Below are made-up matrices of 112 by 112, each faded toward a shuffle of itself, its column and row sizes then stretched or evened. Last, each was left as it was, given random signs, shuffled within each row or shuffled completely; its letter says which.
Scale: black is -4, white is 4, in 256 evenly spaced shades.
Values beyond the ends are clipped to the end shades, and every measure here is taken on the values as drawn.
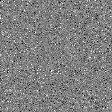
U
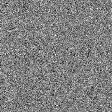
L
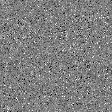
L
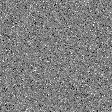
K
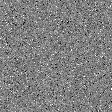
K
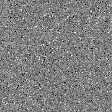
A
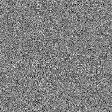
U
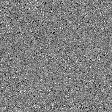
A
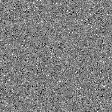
L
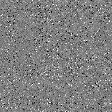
U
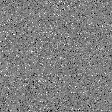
A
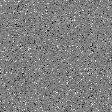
L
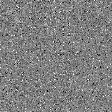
L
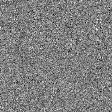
L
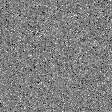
K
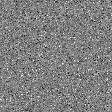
A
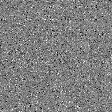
A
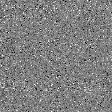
U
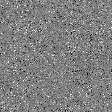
U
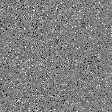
L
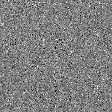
U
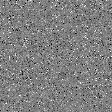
L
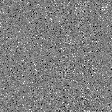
U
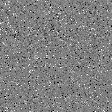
U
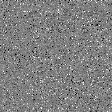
L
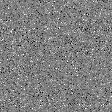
A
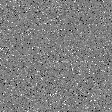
A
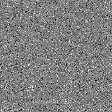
U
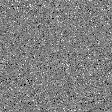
A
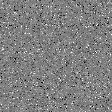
L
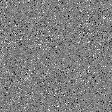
L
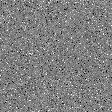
K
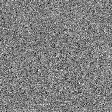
A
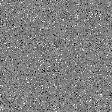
L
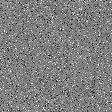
K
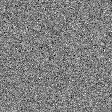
K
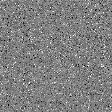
L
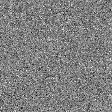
A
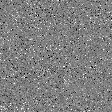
A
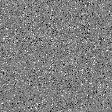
L
